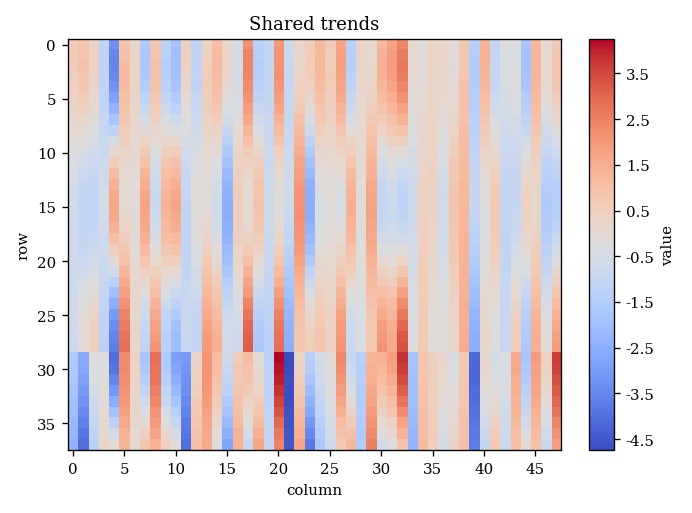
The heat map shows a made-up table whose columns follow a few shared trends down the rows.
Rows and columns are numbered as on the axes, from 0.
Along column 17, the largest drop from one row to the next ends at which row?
29
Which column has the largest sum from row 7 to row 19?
22
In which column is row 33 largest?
20
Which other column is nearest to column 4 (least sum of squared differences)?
10
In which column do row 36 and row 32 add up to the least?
21
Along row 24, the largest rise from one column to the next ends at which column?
5
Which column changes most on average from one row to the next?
4
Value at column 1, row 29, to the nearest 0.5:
-2.5
